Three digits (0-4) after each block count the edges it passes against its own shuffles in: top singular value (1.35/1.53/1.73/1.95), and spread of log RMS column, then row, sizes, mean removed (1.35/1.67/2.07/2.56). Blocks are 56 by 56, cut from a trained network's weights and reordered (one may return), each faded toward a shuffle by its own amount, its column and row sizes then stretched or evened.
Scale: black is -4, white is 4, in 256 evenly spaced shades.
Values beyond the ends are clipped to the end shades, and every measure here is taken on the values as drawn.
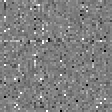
0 2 0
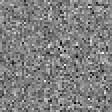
1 3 0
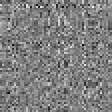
4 3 2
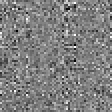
3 3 2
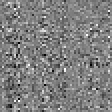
1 3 1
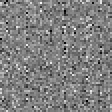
0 3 0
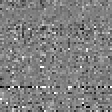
2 3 4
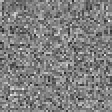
2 0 1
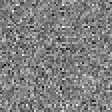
1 1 1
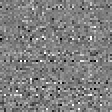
1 2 4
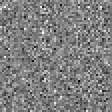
1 3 0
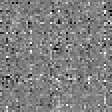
0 3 3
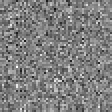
3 3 0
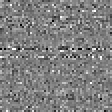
1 0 4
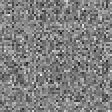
3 1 0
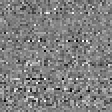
2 0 4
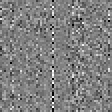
4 4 0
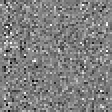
0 3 1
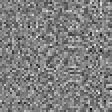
3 2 0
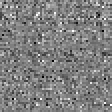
0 0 4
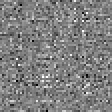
2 2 3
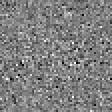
0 0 2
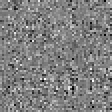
1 2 2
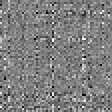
4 4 3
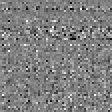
0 3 4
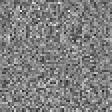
3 1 1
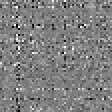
1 3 4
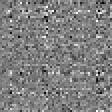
3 3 3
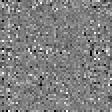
0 3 3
